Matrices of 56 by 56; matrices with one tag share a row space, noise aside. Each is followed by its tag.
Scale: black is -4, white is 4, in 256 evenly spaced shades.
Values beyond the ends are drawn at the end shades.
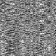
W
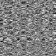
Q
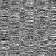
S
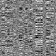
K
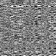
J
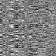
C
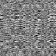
J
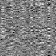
W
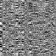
C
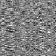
W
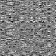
W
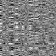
C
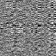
J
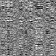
K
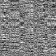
S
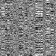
K
